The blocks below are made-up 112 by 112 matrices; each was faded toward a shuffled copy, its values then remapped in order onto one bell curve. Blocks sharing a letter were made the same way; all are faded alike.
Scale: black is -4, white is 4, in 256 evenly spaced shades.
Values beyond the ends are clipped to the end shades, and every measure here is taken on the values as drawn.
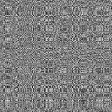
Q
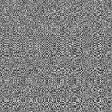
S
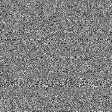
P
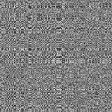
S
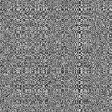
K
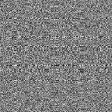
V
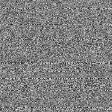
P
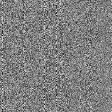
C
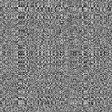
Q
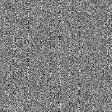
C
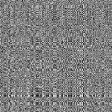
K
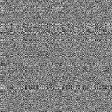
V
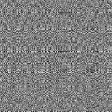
S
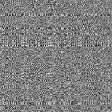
V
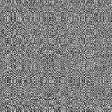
K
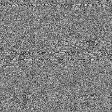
P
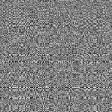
S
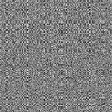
K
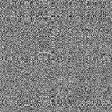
V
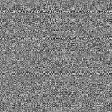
V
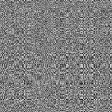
Q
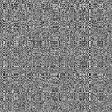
K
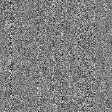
C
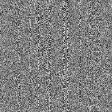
C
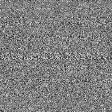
P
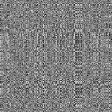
K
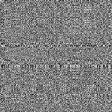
V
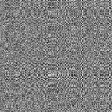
Q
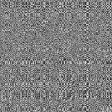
K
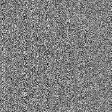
C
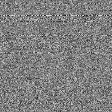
P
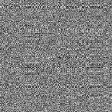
V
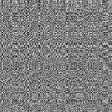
Q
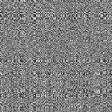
S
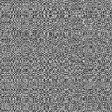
Q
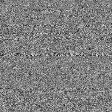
P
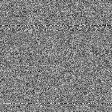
P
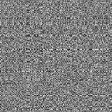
V
